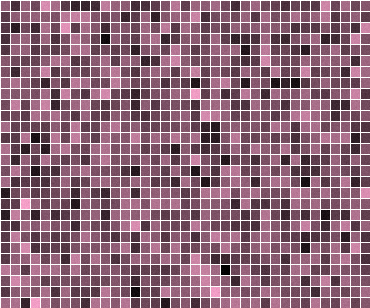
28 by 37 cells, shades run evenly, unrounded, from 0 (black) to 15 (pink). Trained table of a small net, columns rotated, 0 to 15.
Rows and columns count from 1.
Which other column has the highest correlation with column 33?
18
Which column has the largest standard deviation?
20
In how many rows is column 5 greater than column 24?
17
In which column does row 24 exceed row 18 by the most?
8
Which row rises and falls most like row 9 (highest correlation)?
7
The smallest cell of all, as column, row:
23, 25
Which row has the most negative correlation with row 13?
10
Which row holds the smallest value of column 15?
6
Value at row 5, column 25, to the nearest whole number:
2
